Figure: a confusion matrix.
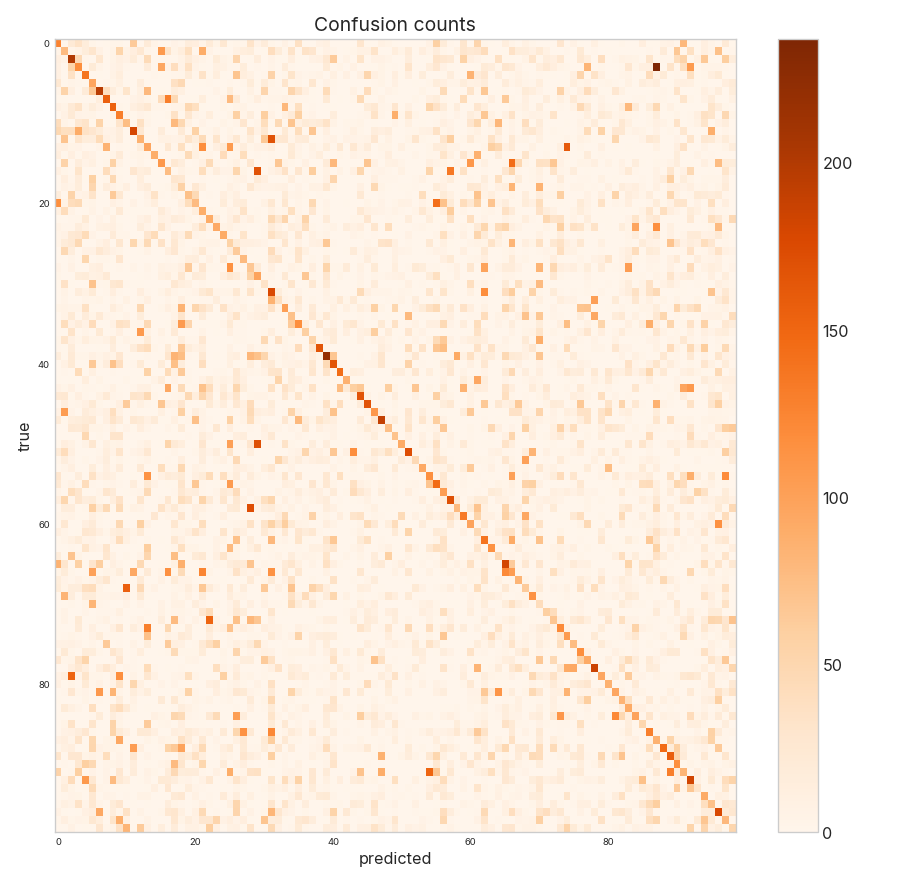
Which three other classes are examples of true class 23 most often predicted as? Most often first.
87, 84, 96
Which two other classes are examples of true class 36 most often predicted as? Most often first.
12, 46
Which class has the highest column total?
31
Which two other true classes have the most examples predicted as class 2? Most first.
79, 64
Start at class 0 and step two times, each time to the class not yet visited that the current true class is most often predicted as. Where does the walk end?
54
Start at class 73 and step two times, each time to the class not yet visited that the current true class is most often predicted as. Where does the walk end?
74
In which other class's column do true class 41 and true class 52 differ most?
68
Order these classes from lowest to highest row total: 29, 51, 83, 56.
83, 29, 56, 51
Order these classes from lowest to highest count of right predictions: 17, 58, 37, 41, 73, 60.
17, 37, 58, 60, 73, 41
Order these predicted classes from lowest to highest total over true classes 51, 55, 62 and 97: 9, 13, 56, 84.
84, 13, 56, 9
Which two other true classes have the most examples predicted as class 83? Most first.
28, 8
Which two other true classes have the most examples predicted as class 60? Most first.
15, 4
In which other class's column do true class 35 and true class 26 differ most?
18
